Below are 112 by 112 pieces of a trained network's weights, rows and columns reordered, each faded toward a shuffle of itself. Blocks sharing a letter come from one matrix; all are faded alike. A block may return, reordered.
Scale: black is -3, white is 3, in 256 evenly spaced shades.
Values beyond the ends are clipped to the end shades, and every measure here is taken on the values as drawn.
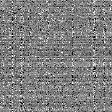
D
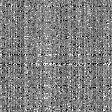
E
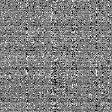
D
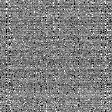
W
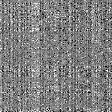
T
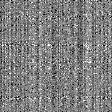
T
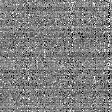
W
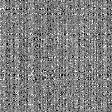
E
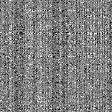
T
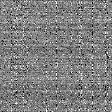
W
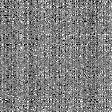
T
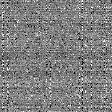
W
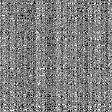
E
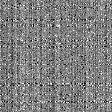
E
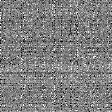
D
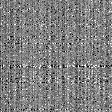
E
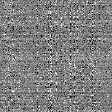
W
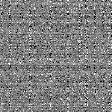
D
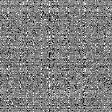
D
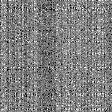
T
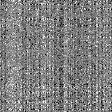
T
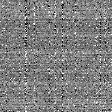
W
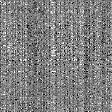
T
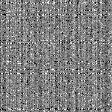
E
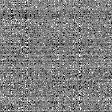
D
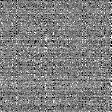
D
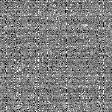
W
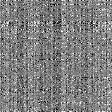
E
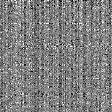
T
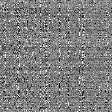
W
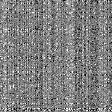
T
